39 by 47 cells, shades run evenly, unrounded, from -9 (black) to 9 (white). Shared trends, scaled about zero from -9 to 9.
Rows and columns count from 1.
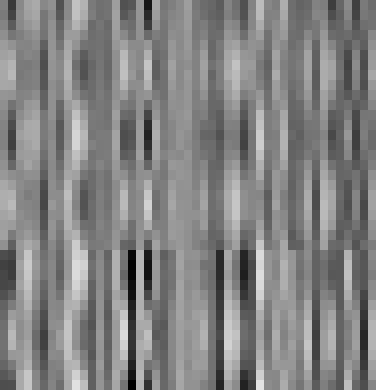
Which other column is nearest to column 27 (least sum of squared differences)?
38
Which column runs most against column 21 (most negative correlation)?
37
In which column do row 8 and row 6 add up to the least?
44
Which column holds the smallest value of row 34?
46
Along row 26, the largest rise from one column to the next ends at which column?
18
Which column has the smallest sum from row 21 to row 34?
17
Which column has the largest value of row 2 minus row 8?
11
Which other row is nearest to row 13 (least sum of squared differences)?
15
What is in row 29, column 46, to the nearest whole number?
-3
